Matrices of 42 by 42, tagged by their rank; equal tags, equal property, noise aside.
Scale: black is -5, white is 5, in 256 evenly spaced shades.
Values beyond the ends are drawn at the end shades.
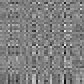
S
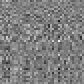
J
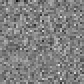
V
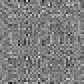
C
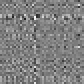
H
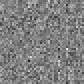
V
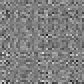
J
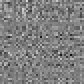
C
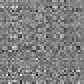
J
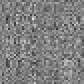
C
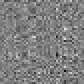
J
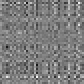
S
